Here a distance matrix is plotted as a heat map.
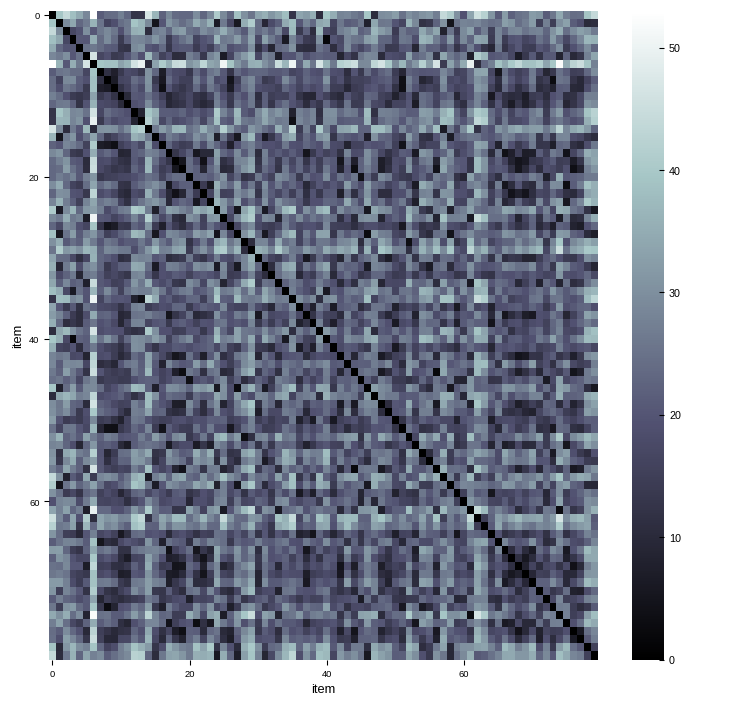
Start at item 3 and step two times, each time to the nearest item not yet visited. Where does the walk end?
34
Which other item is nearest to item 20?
45
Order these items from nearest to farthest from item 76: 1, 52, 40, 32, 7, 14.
7, 32, 1, 40, 52, 14
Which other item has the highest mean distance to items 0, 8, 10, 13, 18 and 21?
6
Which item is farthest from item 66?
78
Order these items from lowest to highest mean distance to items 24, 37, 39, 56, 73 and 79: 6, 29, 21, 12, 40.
21, 12, 40, 29, 6
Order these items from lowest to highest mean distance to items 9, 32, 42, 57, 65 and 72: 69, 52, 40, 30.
69, 30, 52, 40
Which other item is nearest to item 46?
27
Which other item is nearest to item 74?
61
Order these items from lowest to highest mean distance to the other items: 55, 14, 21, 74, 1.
21, 55, 1, 74, 14
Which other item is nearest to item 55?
31
